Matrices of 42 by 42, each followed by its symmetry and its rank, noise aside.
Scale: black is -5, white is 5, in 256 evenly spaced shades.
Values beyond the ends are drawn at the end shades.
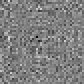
no symmetry, rank six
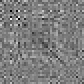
symmetric, rank four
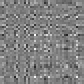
no symmetry, rank three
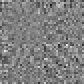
antisymmetric, rank six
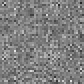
no symmetry, rank six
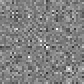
symmetric, rank six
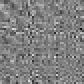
antisymmetric, rank six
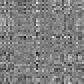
antisymmetric, rank four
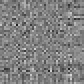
no symmetry, rank six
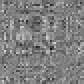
antisymmetric, rank six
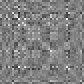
symmetric, rank three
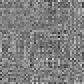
no symmetry, rank six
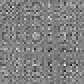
symmetric, rank four
